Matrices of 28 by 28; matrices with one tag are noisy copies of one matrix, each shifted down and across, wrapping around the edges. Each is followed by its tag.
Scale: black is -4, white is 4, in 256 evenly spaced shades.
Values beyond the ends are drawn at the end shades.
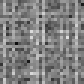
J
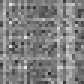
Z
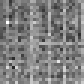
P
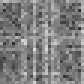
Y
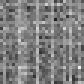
P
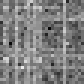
Y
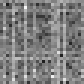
J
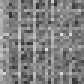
P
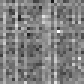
J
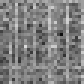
P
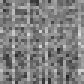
P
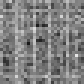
P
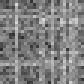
Y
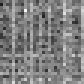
P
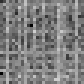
P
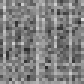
P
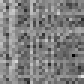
Z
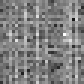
J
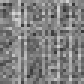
J
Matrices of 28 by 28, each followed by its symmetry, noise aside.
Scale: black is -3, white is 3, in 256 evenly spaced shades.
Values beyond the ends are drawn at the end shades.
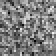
antisymmetric.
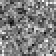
symmetric.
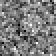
symmetric across the other diagonal.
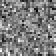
antisymmetric.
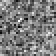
symmetric.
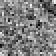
symmetric across the other diagonal.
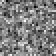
no symmetry.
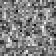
same after a half turn.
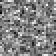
same after a half turn.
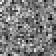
symmetric.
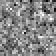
symmetric across the other diagonal.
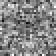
mirrored left to right.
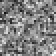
symmetric.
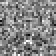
mirrored left to right.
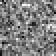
no symmetry.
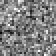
symmetric.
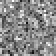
symmetric across the other diagonal.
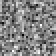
same after a half turn.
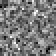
symmetric.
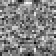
mirrored left to right.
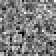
symmetric across the other diagonal.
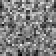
mirrored left to right.
